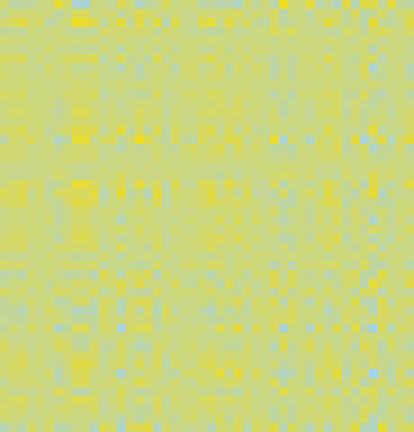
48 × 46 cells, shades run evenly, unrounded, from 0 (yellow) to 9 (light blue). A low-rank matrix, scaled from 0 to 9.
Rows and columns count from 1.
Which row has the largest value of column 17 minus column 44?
1
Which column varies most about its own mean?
42
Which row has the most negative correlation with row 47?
32
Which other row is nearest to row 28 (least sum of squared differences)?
7
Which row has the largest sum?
35
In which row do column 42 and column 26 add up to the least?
3
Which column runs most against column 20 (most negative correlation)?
6
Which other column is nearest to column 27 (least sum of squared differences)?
38
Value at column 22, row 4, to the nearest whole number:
5
